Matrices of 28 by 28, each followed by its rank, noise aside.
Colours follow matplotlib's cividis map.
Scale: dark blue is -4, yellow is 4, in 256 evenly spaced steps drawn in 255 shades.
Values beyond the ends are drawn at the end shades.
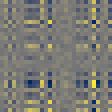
one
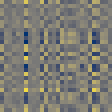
one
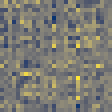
four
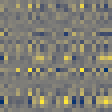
two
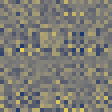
four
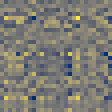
three
